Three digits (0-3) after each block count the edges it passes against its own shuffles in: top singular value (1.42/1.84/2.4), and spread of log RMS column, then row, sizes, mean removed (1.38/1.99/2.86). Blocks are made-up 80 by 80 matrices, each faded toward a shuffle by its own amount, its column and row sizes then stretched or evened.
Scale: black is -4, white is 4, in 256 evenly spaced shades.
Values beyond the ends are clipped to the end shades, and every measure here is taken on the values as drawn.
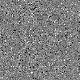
1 1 1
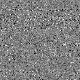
0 0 2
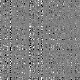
2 3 2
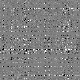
1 2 3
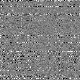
0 1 3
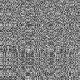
3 1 2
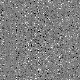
0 2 0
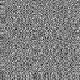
3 0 1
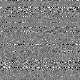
1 0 3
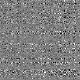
1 2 3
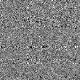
1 1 2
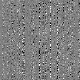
2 3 0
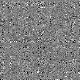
0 2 2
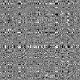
3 2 3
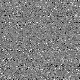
1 0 2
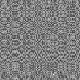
3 1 1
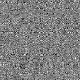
2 0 2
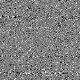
0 1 2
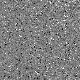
0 1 0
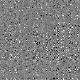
0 2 2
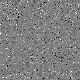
0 1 1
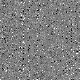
0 2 0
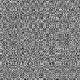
3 0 3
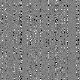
2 3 1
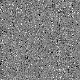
0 2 0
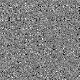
1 1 2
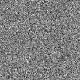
1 0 1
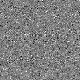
2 0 1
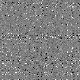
2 1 2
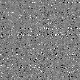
1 1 2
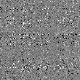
1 2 2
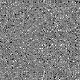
2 1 1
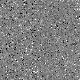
0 1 0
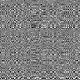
3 1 3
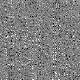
2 2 1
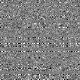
2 1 3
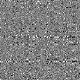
2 1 2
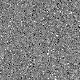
0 1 0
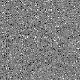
2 1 0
